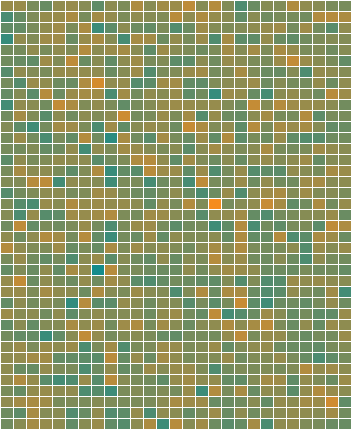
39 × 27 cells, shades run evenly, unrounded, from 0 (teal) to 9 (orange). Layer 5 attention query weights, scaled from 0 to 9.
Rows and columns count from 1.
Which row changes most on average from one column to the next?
13
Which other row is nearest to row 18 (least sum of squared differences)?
5
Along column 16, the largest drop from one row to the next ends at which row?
18
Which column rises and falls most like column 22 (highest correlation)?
20
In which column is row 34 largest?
24
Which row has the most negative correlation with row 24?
34
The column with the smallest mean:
1
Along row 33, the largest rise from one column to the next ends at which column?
9
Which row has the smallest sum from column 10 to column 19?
26
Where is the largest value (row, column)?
19, 17
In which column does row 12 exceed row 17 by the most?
15
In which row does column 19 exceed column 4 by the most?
31
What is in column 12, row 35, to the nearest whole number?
4
